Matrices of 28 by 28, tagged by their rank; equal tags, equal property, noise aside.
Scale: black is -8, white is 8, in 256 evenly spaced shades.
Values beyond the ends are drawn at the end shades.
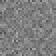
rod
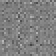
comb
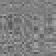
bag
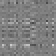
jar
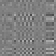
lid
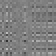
lid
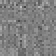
comb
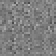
rod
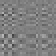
lid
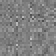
comb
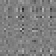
jar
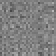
comb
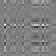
lid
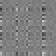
lid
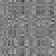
bag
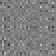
bag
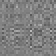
bag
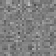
rod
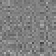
comb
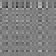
lid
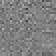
comb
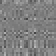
jar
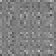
bag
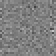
rod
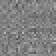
comb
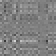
jar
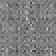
comb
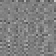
bag
